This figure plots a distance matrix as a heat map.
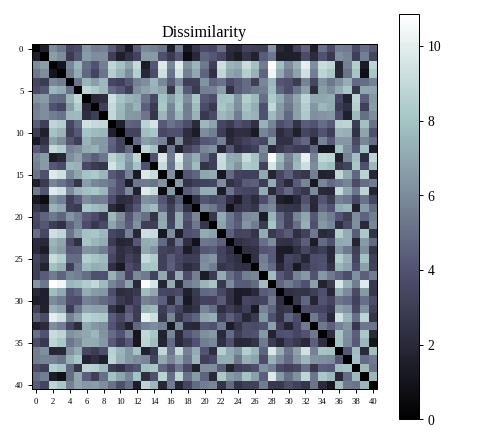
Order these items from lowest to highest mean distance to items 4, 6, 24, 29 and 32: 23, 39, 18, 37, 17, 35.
18, 35, 23, 17, 37, 39
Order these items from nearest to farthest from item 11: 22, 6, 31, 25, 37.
25, 31, 22, 37, 6
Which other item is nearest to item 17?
15
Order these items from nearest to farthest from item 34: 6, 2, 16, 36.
16, 6, 36, 2
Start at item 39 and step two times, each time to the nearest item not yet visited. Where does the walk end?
2
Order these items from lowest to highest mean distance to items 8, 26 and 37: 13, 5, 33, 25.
33, 25, 13, 5
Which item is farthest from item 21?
28
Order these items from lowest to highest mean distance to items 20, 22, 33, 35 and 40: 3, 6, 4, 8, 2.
4, 8, 6, 3, 2
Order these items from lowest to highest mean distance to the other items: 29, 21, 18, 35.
18, 29, 35, 21
